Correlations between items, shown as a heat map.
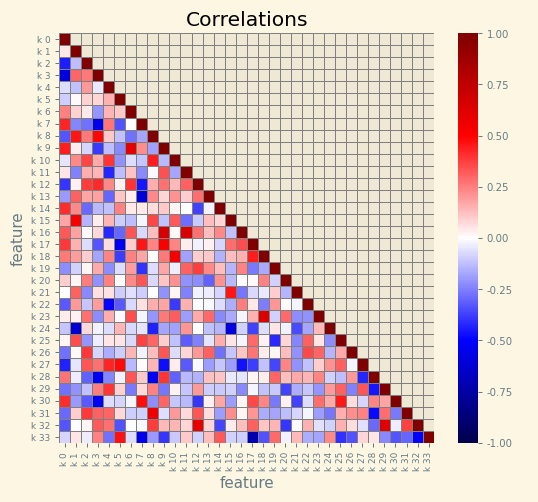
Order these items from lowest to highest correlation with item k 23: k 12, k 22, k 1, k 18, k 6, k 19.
k 22, k 19, k 1, k 12, k 6, k 18
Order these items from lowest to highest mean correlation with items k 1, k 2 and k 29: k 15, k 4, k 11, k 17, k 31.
k 11, k 17, k 15, k 4, k 31
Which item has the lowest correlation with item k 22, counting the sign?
k 4
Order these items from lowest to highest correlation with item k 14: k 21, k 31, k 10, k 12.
k 12, k 31, k 21, k 10
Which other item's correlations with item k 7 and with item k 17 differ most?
k 13
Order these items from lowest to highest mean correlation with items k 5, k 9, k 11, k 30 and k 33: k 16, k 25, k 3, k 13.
k 3, k 25, k 13, k 16
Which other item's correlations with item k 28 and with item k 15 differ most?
k 8
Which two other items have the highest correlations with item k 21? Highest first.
k 15, k 1
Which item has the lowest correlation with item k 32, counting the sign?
k 33
